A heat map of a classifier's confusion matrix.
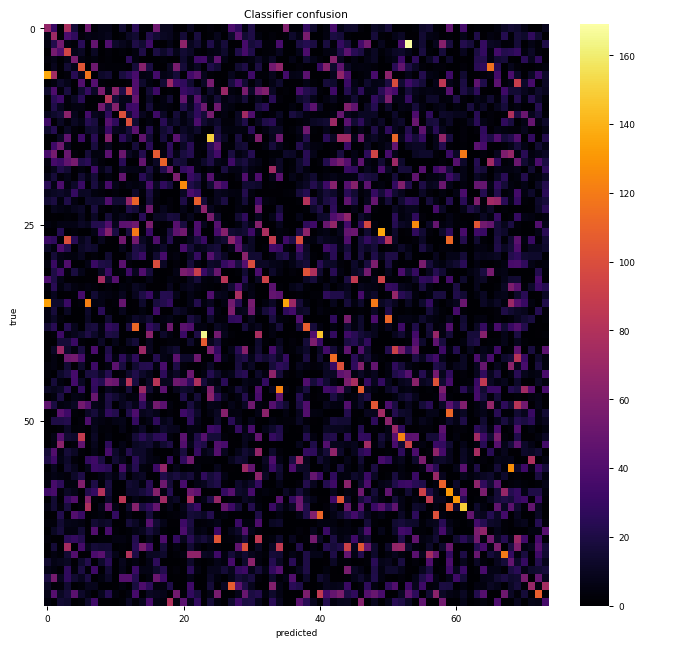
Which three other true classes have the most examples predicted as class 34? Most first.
46, 66, 5
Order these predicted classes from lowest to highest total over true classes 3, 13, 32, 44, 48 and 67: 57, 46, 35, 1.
35, 46, 1, 57
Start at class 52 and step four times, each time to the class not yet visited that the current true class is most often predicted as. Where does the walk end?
54
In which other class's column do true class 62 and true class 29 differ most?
40
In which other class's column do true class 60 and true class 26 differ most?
49
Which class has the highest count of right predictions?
61
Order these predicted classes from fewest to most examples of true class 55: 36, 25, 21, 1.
25, 36, 1, 21
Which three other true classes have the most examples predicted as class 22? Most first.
31, 45, 67
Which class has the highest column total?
44
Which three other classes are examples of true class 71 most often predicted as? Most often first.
27, 73, 33
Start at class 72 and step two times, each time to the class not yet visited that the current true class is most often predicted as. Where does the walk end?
23
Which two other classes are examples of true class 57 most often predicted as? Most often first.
31, 39
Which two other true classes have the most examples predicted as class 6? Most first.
35, 61
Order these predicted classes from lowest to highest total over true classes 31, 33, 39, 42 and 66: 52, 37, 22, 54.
37, 54, 52, 22
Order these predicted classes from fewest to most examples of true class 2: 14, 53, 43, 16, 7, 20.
16, 14, 43, 7, 20, 53
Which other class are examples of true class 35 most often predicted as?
0
